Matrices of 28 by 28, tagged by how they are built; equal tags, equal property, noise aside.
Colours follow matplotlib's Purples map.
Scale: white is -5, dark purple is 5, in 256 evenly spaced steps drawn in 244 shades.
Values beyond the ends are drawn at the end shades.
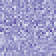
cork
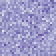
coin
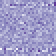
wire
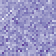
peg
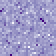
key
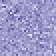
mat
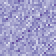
peg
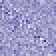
mat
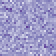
coin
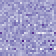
wire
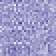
cork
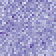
peg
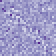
mat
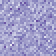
peg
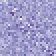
mat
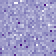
key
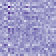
cork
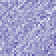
peg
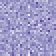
cork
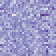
cork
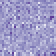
cork
